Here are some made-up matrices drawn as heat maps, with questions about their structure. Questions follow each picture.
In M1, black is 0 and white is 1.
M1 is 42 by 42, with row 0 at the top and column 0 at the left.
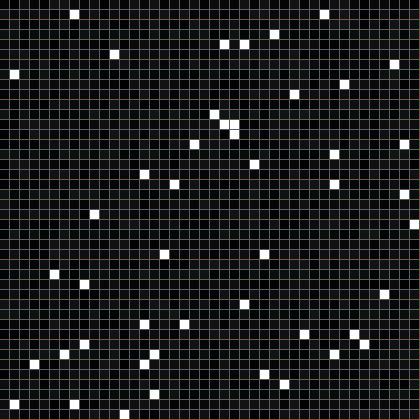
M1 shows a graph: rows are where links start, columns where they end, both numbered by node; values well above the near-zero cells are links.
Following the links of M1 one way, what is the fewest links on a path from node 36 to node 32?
4
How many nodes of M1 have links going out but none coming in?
3
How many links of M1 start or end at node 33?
5
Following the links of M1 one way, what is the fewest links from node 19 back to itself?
5
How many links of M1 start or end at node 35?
4
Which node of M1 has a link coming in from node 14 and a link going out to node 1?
node 40
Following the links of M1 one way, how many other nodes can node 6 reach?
6
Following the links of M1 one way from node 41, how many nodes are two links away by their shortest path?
2
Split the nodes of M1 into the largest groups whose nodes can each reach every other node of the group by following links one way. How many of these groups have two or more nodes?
5
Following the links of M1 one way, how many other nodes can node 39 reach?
6
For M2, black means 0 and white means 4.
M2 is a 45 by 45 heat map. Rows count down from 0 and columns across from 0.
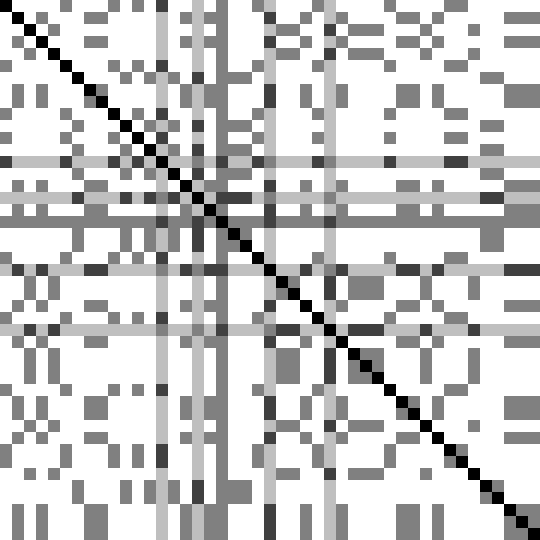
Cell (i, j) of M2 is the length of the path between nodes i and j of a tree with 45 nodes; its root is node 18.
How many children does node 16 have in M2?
8
